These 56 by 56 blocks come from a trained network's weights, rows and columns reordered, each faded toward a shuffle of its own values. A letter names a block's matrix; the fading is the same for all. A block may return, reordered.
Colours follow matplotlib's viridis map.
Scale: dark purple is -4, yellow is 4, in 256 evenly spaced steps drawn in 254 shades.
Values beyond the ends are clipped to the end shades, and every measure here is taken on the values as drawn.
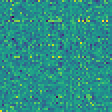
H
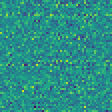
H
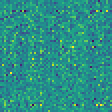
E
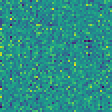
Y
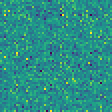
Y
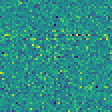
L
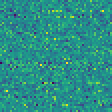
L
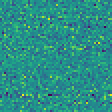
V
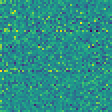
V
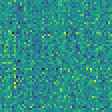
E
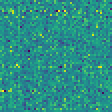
E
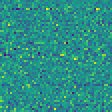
L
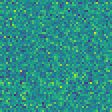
H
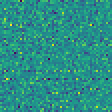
V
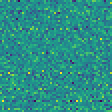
V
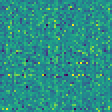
E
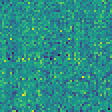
E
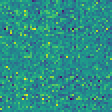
E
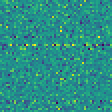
V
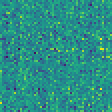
E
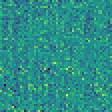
E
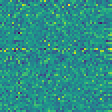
H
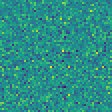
L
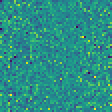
Y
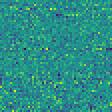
L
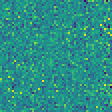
Y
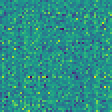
E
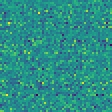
L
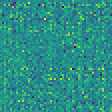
E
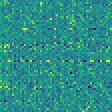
E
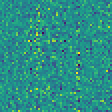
Y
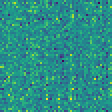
E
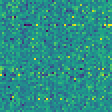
E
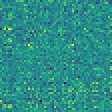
H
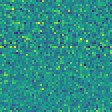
L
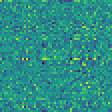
H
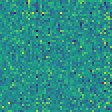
Y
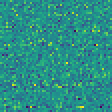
L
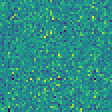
Y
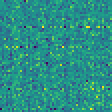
E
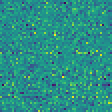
V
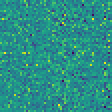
Y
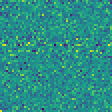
L
